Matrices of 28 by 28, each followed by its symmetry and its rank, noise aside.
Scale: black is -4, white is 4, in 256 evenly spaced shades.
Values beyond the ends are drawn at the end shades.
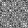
symmetric, rank three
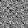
symmetric, rank three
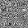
antisymmetric, rank four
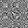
symmetric, rank four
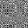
no symmetry, rank three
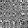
symmetric, rank three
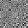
symmetric, rank four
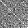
symmetric, rank five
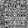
no symmetry, rank five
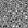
no symmetry, rank five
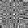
no symmetry, rank three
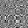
no symmetry, rank three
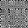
no symmetry, rank three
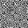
symmetric, rank five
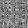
no symmetry, rank three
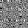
antisymmetric, rank four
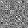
symmetric, rank three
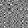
no symmetry, rank five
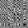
symmetric, rank three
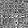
no symmetry, rank five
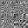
symmetric, rank three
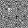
symmetric, rank five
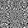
no symmetry, rank five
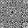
symmetric, rank five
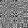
symmetric, rank three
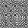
symmetric, rank three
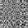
no symmetry, rank three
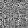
no symmetry, rank five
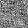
no symmetry, rank five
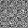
symmetric, rank five
